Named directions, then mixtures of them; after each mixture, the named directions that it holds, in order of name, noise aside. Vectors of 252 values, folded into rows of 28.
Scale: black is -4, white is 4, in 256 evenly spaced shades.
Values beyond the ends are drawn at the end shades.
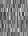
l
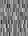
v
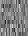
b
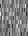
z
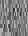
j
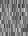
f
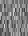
f, j, z.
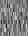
v.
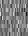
z.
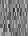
j.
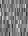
z.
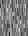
f, z.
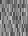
f, v, z.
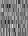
b, v.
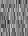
b, l.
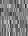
b, v, z.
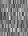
l.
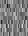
v.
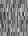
l.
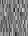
j, v.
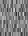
j, l, z.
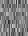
b, f.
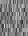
f, l.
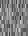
f, z.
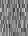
f, j, v.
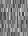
l.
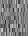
b, j.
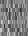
j, l, v.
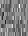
b, f, z.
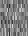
b, l, v.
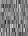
b.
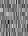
b, f, v.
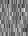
f.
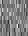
b, v, z.
